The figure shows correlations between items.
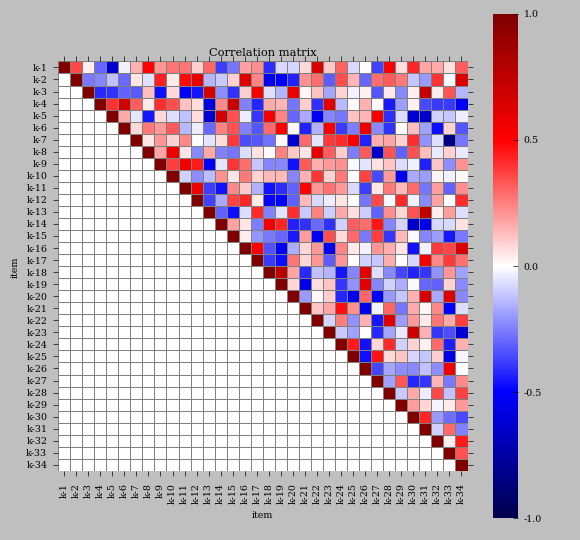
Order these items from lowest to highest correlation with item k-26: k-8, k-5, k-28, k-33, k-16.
k-28, k-16, k-5, k-8, k-33
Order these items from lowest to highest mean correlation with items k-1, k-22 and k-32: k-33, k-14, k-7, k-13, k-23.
k-14, k-23, k-7, k-33, k-13
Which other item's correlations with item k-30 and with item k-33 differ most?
k-7
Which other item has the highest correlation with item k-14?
k-5
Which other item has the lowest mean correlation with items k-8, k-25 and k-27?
k-20
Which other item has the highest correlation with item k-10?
k-8
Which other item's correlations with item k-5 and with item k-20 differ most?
k-31
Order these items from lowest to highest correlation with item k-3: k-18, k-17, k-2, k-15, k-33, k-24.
k-15, k-2, k-18, k-24, k-33, k-17
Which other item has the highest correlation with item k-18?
k-19
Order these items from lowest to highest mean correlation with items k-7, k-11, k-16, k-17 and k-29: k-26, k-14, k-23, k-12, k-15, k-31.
k-26, k-14, k-23, k-31, k-15, k-12
